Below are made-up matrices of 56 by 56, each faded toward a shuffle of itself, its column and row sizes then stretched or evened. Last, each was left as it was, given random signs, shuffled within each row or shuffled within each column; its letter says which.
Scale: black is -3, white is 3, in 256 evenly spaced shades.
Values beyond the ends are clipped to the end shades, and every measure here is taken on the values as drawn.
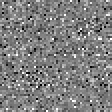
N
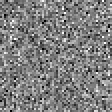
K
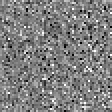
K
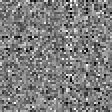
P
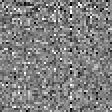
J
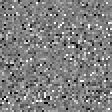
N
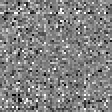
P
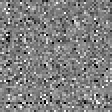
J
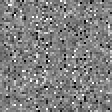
K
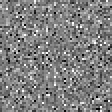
K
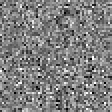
J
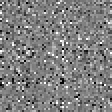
J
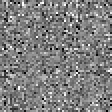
P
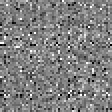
J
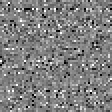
N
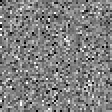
K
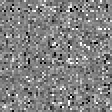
P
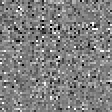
P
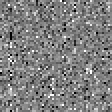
K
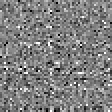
J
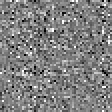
P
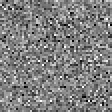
N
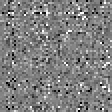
P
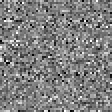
N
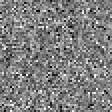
N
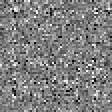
P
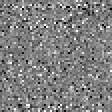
N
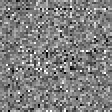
P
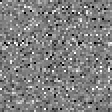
N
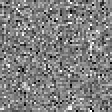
K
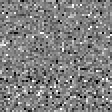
N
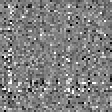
J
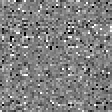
J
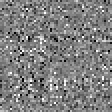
J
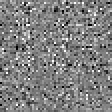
P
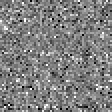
N
